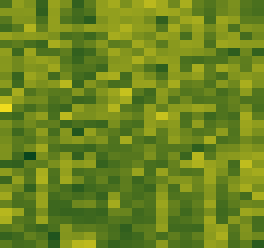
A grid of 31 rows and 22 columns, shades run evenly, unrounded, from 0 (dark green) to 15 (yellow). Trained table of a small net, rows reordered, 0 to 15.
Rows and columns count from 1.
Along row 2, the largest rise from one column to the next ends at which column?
5
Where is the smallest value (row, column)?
20, 3
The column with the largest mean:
21
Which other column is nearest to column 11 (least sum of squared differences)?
2
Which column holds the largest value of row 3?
17
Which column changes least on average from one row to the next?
15
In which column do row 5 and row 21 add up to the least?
9
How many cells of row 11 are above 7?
12
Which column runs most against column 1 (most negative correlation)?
6
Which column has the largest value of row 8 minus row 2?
4
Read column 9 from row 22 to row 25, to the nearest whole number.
5 6 4 3
